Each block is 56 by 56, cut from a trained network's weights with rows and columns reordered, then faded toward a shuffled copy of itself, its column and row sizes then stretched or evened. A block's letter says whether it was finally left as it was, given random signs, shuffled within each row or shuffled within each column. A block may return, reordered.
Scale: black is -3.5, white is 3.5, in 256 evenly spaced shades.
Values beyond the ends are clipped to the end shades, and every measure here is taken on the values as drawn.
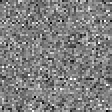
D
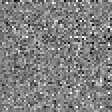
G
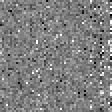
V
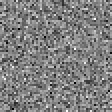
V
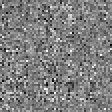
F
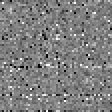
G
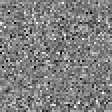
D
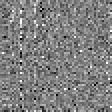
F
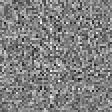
G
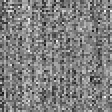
F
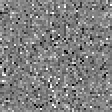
V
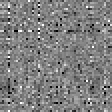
F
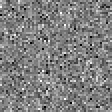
V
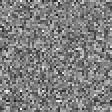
G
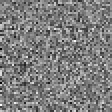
G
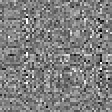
F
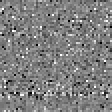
D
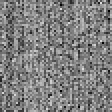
V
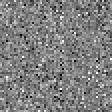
V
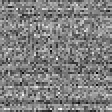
F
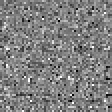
G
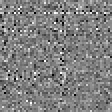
F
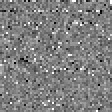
D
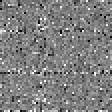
G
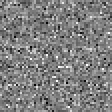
D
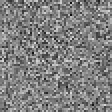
G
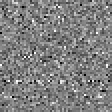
D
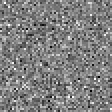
D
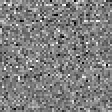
D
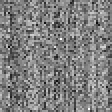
F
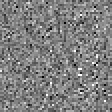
V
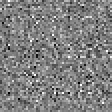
F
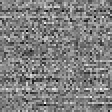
F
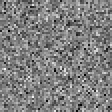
V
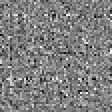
G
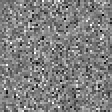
V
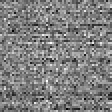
F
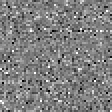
D
